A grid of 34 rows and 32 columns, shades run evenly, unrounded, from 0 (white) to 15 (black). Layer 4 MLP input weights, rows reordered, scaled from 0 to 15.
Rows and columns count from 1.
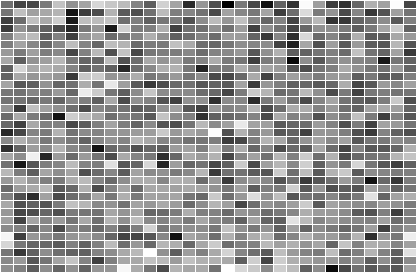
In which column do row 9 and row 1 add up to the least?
31
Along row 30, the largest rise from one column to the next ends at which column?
2
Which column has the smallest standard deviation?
25
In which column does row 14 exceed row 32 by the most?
12
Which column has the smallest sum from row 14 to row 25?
19
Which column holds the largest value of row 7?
32
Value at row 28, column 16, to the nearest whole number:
5
